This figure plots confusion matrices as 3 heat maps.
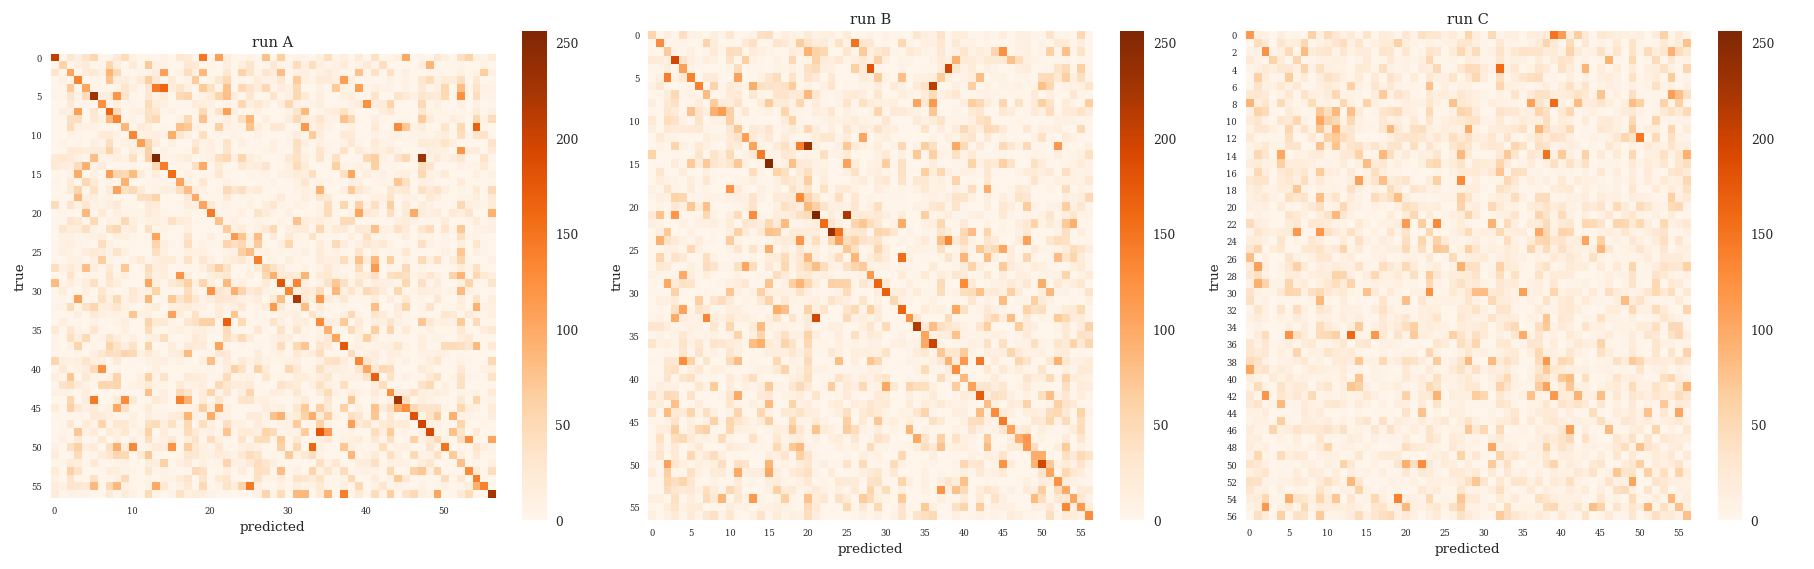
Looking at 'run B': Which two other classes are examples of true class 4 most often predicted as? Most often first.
38, 28
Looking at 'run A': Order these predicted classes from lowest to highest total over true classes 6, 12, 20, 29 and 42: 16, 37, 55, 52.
55, 16, 37, 52
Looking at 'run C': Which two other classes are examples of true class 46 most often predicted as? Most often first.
41, 28
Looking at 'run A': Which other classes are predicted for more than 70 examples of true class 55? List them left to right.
5, 8, 13, 25, 54
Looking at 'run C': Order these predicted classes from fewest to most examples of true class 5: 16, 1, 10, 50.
50, 16, 10, 1
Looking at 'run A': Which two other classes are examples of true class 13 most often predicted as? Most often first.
47, 5
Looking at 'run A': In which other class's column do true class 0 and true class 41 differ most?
19
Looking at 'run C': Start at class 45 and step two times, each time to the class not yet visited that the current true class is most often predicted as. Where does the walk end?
32
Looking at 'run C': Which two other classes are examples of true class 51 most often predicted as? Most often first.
47, 55
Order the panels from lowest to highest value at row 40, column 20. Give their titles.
run A, run C, run B
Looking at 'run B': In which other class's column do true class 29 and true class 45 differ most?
40
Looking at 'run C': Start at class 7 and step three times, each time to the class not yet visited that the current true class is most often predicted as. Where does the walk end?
9
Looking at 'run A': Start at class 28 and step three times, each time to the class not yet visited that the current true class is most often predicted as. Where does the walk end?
54
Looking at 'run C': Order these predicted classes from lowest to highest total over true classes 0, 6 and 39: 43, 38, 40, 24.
24, 43, 38, 40
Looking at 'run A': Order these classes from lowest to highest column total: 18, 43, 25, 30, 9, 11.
11, 30, 18, 25, 9, 43
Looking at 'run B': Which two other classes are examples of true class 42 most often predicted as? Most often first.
11, 51
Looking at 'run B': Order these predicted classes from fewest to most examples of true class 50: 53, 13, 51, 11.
13, 53, 11, 51
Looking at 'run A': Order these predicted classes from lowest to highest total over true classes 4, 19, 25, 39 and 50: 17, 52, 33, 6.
6, 17, 33, 52
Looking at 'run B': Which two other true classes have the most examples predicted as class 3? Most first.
21, 33
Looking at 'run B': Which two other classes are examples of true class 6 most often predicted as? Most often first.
36, 13
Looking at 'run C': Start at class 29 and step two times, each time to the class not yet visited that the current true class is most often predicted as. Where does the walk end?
56
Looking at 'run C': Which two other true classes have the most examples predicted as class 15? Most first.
30, 8
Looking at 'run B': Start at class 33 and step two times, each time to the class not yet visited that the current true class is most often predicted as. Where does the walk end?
25
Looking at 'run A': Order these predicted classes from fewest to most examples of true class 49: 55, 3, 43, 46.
55, 3, 43, 46
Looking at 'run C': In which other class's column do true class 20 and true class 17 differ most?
14
